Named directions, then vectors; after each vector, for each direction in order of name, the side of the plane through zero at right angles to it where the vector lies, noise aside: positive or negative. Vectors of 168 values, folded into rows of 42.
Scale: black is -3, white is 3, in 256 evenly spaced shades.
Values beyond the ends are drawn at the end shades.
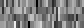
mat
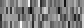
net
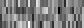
negative, positive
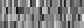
negative, positive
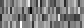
positive, positive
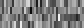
positive, positive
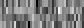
positive, negative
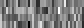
positive, negative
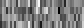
negative, positive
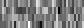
negative, positive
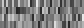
negative, positive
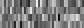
negative, negative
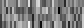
negative, positive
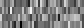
negative, negative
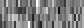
negative, positive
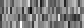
positive, positive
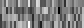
negative, positive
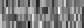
positive, negative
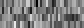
positive, positive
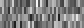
negative, negative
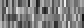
positive, negative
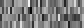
positive, positive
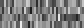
positive, positive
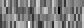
negative, positive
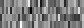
positive, positive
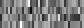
positive, positive
